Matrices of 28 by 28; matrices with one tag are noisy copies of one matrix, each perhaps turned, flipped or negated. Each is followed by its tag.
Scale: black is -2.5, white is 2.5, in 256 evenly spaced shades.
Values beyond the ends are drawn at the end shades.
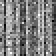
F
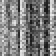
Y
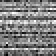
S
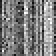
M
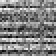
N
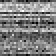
M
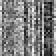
M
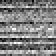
N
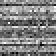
F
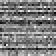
S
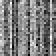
F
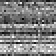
M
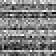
F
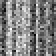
Y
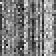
M
